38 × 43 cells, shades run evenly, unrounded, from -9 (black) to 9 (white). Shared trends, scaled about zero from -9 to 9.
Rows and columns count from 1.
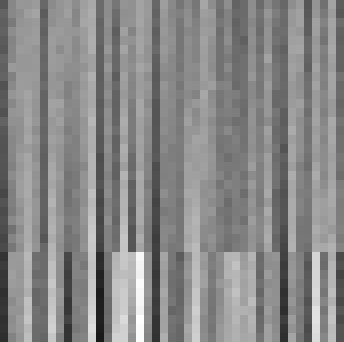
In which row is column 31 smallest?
5
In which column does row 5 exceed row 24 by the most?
17
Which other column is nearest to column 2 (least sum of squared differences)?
19
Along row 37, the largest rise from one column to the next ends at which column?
40
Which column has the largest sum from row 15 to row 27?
12
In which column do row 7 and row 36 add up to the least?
13
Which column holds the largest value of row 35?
18
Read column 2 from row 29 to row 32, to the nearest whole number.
2 2 2 2
